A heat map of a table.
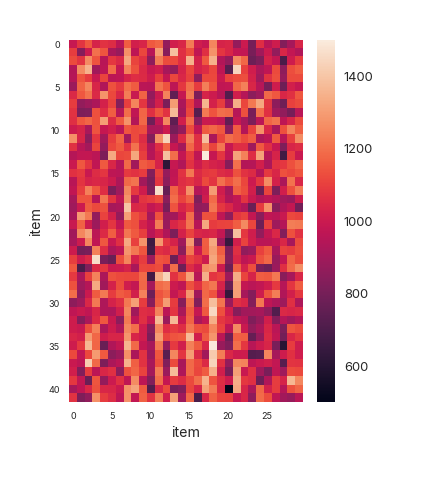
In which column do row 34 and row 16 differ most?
20
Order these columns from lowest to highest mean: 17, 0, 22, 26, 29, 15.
26, 0, 22, 29, 17, 15
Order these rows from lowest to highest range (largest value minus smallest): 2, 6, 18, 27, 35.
18, 6, 2, 27, 35
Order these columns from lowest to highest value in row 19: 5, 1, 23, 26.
23, 26, 5, 1
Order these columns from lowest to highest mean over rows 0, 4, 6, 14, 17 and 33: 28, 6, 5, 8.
6, 5, 8, 28
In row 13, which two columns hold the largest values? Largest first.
17, 12
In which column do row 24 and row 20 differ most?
1
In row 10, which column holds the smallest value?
13
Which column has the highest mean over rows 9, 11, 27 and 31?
12
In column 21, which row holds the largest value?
3
